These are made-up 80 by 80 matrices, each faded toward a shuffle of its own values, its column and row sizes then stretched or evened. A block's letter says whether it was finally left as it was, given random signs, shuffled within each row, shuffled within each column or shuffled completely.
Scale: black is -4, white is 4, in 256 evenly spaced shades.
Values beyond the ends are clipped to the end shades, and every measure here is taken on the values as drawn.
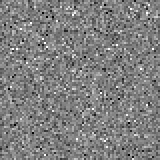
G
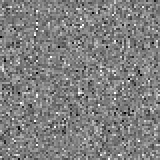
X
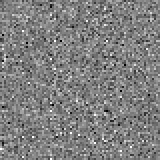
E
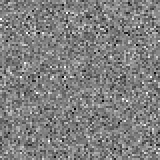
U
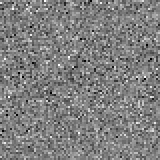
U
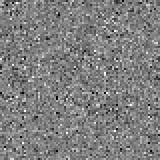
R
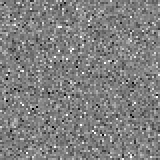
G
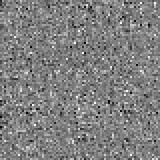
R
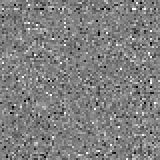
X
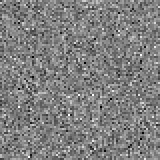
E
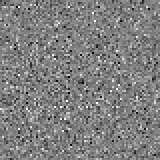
X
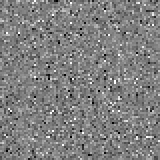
R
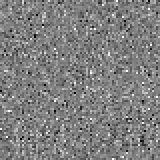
X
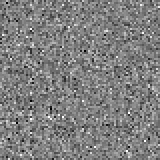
E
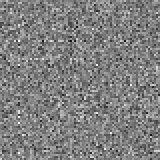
R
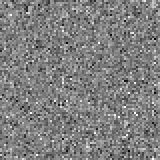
E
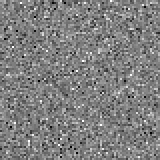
G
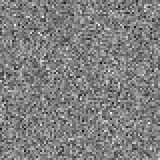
G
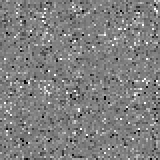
X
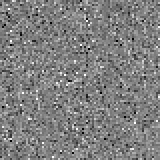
E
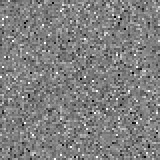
G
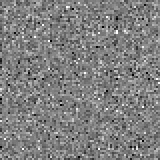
X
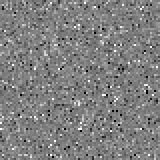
U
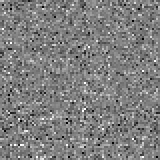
R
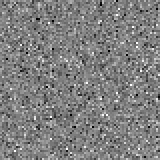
E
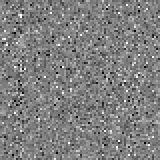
E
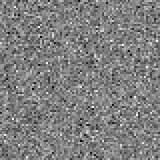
E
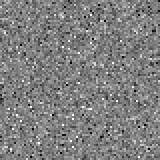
G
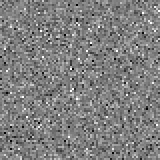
G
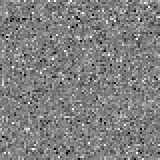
U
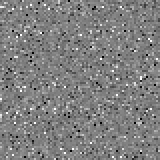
U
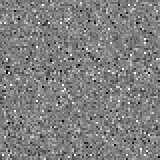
U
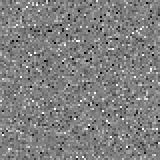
G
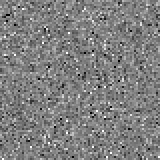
E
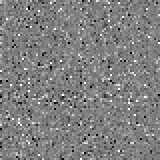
X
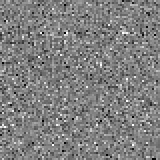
R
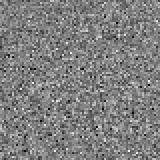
U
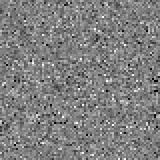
U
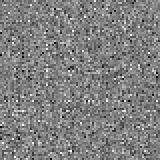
R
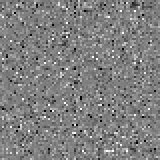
X
